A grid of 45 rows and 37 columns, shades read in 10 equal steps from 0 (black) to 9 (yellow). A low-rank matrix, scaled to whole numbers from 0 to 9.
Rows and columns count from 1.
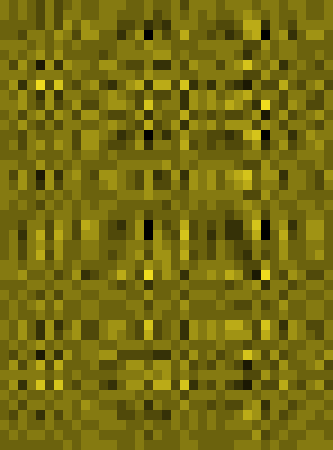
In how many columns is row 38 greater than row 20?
4
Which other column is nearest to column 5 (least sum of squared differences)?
7
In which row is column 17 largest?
28
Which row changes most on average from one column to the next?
9
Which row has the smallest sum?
14
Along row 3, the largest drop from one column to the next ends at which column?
30
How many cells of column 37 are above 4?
19
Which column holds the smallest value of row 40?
21
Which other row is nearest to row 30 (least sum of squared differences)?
1
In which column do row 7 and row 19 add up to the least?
5
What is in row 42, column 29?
6
